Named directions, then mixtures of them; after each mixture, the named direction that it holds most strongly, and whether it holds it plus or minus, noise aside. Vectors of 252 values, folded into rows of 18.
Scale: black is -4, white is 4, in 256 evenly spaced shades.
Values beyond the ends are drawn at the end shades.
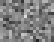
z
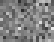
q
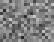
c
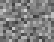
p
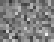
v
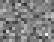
p, plus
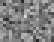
z, plus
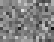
q, minus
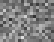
c, minus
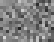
q, minus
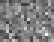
v, plus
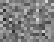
c, plus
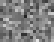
z, minus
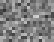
p, minus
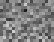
p, minus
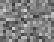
p, plus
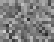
v, minus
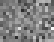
q, plus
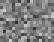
p, plus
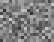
c, plus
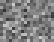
p, minus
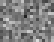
z, minus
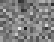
q, plus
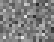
c, minus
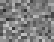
p, minus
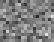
p, plus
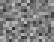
p, minus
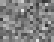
z, minus
